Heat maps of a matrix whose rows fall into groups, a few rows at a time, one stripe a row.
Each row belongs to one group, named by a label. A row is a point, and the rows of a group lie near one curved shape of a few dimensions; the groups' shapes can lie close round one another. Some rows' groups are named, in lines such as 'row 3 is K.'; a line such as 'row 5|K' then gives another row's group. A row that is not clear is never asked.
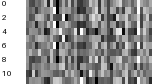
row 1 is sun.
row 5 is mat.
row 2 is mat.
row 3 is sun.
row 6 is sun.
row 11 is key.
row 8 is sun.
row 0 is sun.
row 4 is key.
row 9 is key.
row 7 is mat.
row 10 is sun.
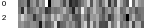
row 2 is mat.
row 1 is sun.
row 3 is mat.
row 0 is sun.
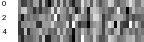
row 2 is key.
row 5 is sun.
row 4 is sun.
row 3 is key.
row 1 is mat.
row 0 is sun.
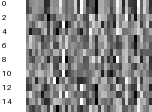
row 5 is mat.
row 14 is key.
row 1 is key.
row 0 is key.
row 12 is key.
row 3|mat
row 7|key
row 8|mat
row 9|mat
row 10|mat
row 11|sun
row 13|mat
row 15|sun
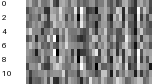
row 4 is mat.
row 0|mat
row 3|key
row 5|sun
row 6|mat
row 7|sun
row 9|key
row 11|sun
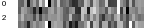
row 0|sun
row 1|mat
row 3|sun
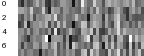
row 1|mat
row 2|key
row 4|mat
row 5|sun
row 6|key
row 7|mat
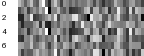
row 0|mat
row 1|sun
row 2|key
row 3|sun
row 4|sun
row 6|mat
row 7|key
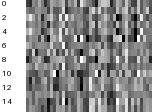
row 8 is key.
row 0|key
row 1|mat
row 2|mat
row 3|mat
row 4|mat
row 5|key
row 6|mat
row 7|sun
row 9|mat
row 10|sun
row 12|sun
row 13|mat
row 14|mat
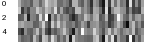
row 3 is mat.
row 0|key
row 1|key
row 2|sun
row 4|sun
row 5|key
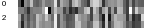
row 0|key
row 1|sun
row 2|key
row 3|key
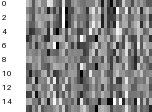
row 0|mat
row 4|sun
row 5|key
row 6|sun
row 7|mat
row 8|mat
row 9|key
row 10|sun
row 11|sun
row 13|sun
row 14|key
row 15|key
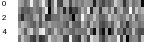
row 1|sun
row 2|sun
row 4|mat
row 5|mat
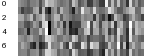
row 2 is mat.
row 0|key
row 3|sun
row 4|sun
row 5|key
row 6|mat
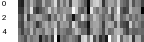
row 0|key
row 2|sun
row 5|mat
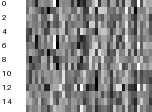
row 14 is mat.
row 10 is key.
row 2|mat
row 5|sun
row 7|mat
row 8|sun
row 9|sun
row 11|key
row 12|key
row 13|mat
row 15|key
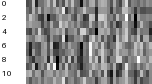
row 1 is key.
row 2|mat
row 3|mat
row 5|mat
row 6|sun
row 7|sun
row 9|sun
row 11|key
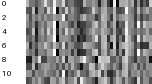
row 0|key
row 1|sun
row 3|sun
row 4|sun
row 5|sun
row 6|key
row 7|sun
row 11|key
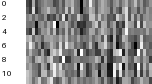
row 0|sun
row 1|sun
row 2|mat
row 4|sun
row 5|mat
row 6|mat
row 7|key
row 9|key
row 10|key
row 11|mat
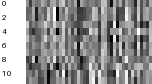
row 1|sun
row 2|sun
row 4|sun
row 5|key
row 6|key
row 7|key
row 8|sun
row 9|sun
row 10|mat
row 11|mat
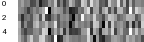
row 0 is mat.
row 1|sun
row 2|sun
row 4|sun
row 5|mat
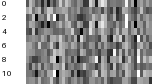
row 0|mat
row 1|mat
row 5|key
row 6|mat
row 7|key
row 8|sun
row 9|key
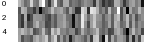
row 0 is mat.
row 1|mat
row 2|sun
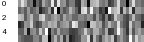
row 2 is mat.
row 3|key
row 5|sun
